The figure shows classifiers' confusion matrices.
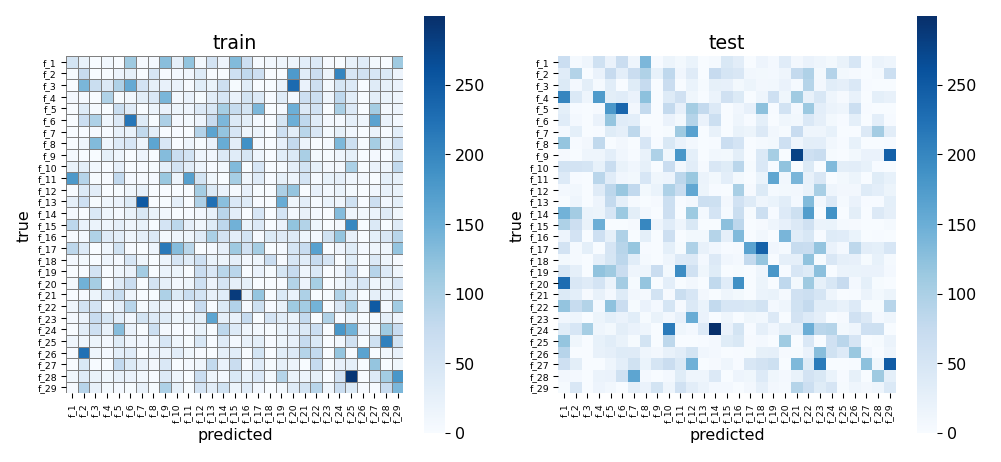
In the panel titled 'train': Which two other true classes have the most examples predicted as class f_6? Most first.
f_3, f_1
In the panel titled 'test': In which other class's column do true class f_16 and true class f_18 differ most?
f_20
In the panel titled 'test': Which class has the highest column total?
f_22
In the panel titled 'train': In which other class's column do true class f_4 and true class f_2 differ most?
f_20
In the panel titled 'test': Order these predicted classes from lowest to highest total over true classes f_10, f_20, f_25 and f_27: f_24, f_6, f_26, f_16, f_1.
f_26, f_6, f_24, f_16, f_1
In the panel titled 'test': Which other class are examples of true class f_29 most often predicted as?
f_21
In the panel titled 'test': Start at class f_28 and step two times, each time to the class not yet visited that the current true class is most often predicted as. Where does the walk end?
f_12
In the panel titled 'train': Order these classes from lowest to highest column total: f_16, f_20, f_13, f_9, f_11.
f_11, f_16, f_13, f_9, f_20
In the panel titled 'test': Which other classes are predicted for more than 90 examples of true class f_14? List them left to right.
f_1, f_2, f_6, f_12, f_22, f_24
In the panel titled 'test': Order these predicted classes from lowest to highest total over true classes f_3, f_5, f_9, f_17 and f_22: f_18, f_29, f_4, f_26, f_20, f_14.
f_4, f_20, f_14, f_26, f_29, f_18
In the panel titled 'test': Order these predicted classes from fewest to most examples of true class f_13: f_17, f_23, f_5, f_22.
f_23, f_17, f_5, f_22
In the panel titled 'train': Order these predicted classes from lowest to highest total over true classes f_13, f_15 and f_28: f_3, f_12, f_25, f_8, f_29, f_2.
f_8, f_3, f_2, f_12, f_29, f_25
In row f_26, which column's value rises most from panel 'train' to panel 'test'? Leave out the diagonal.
f_23
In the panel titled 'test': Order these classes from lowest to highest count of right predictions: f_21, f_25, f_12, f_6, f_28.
f_6, f_21, f_25, f_28, f_12
